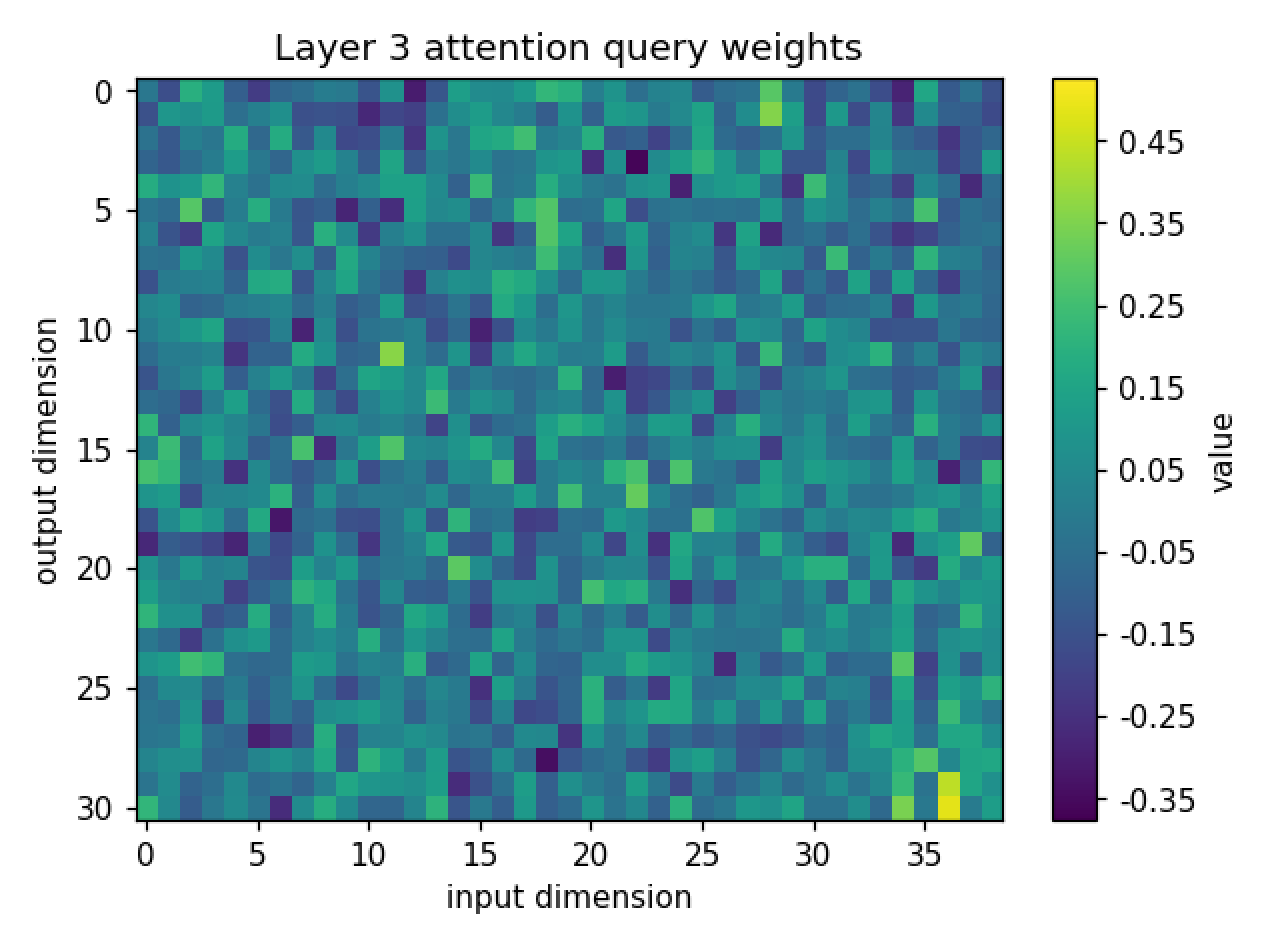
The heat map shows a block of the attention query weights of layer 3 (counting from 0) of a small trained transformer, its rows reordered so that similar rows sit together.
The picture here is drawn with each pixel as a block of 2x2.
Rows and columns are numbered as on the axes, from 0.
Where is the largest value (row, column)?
30, 36
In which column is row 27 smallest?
5
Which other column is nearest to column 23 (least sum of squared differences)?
27
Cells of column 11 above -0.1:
29
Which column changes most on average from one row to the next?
35
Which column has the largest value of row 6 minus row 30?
18
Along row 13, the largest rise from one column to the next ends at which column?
7
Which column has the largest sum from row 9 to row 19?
11
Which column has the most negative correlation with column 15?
37
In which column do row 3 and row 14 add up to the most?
19
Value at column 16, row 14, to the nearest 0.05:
-0.05
